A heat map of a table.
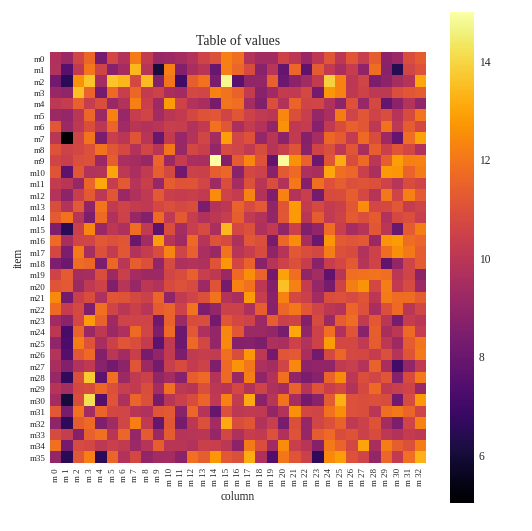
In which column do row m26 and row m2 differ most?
m 8
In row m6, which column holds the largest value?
m 20
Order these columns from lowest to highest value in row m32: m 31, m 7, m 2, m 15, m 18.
m 18, m 31, m 2, m 7, m 15
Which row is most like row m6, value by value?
m12
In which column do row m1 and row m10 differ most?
m 30
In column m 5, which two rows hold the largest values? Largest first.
m2, m10
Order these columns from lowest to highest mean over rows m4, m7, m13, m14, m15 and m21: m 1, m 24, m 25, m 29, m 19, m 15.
m 1, m 19, m 29, m 25, m 24, m 15
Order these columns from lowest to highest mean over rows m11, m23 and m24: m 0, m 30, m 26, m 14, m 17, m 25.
m 14, m 30, m 0, m 17, m 25, m 26
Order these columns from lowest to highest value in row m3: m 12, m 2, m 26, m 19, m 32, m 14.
m 19, m 26, m 12, m 32, m 14, m 2
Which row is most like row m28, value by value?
m30
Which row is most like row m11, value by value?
m33
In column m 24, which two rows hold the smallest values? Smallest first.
m19, m20
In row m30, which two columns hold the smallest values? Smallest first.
m 1, m 4
